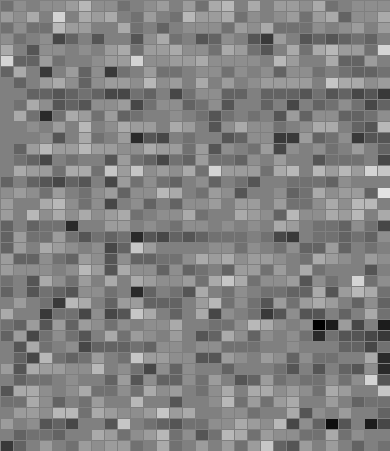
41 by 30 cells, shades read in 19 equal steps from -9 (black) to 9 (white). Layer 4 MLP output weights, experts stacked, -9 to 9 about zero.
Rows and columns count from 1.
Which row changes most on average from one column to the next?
29
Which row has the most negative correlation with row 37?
3
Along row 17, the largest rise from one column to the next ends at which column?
10
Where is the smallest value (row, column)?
30, 25
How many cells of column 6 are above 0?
17
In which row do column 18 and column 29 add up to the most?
16
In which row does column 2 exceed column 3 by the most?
31
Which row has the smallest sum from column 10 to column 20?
22
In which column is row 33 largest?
11
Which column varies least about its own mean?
8
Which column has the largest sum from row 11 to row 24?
7
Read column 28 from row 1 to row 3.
1 1 2
